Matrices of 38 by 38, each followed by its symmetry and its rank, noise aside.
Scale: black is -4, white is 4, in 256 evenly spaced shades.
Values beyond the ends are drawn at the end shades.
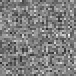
no symmetry, rank six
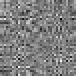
no symmetry, rank five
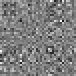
symmetric, rank five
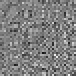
symmetric, rank five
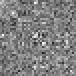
symmetric, rank seven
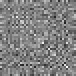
symmetric, rank five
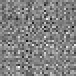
no symmetry, rank six
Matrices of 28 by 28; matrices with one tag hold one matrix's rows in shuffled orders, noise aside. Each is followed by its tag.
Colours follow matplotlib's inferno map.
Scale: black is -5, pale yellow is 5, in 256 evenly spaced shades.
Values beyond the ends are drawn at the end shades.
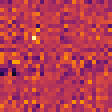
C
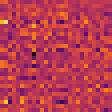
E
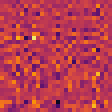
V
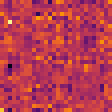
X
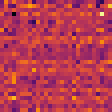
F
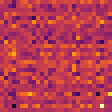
F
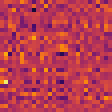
E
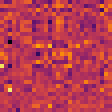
X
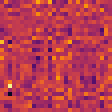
X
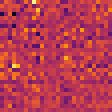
C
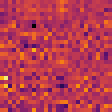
E
